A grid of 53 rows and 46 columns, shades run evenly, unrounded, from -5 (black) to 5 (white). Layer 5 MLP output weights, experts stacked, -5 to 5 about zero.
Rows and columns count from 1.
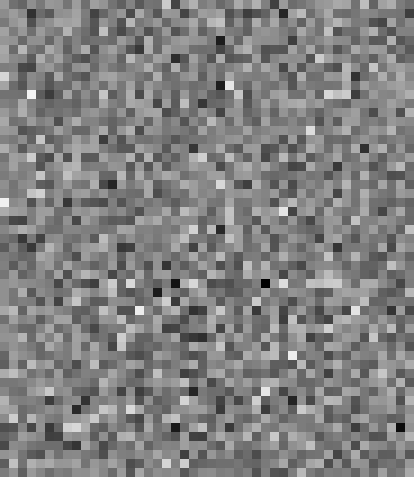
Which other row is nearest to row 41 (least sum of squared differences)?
53
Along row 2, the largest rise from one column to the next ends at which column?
33
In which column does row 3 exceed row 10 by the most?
25
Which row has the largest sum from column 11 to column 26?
46
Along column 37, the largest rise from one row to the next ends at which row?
37
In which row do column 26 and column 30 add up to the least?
32
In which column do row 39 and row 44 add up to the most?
6
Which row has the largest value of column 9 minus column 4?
48
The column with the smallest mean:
20
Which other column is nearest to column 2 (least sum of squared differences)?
7
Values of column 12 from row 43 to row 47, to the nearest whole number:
2 1 0 3 0
